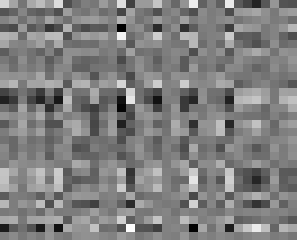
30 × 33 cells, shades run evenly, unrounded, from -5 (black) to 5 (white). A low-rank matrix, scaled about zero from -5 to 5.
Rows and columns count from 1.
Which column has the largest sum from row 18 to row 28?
22
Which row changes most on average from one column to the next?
29
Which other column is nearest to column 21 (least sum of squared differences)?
10
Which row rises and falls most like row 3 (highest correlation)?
30
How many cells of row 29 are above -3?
28
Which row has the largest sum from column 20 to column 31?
11
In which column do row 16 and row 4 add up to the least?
14
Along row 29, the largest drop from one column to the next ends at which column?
16
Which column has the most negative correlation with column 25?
31
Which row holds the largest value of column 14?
5
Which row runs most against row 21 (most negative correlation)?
19
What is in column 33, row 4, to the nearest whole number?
2
